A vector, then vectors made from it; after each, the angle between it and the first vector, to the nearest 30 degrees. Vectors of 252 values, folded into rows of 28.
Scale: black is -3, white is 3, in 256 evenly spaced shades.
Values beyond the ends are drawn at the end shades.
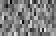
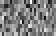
30 degrees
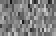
30 degrees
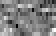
90 degrees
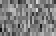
90 degrees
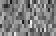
30 degrees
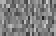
90 degrees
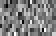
30 degrees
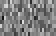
150 degrees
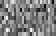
120 degrees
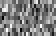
120 degrees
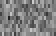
120 degrees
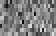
30 degrees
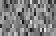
30 degrees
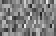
90 degrees
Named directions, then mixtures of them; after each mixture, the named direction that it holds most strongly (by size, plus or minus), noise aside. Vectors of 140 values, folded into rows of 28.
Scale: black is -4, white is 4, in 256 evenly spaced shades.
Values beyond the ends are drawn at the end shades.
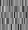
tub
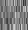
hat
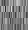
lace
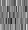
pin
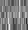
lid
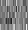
pin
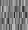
tub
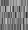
lace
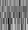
lid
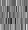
pin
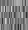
lace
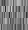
lace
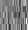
lid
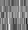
lid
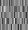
tub
